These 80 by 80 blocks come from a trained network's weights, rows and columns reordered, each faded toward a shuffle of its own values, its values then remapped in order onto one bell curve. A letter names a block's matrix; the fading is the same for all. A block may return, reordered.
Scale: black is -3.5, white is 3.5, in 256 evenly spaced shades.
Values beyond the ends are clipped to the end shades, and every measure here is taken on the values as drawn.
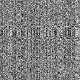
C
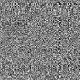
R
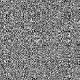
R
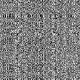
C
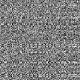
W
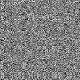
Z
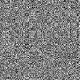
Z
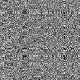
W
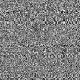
Z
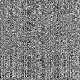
C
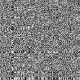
W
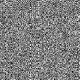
R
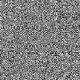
Z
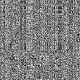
C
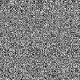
Z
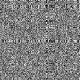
W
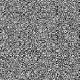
Z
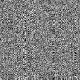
R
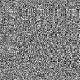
Z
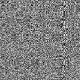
R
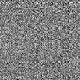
Z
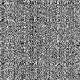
C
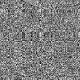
R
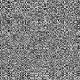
W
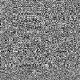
Z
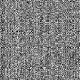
C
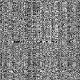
C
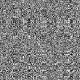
W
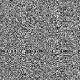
R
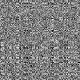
W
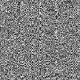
R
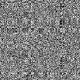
Z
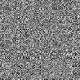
Z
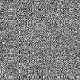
W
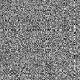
R
